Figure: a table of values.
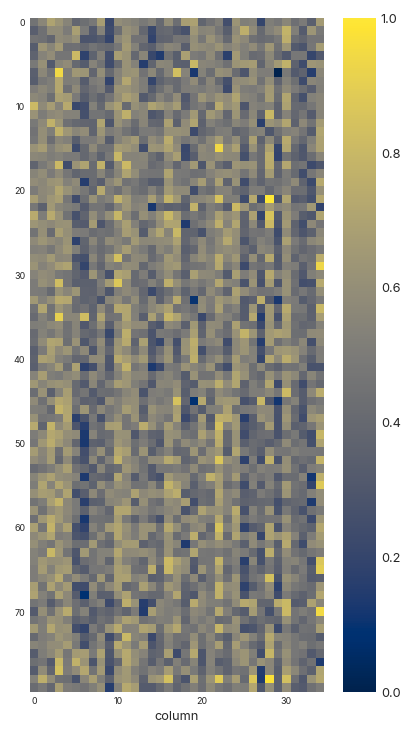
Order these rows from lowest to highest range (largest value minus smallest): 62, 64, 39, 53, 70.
53, 39, 62, 64, 70
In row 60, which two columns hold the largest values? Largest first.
22, 2
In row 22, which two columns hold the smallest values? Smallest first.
14, 34
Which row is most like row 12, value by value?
0
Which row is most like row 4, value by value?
41
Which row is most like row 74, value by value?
51
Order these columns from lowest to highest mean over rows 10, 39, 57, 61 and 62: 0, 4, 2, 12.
12, 0, 4, 2
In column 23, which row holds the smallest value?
4
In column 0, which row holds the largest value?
10
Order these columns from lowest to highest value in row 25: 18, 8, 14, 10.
18, 8, 10, 14
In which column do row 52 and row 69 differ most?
25
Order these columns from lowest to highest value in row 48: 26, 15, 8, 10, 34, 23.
26, 8, 15, 23, 34, 10
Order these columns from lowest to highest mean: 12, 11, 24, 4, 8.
8, 12, 4, 24, 11
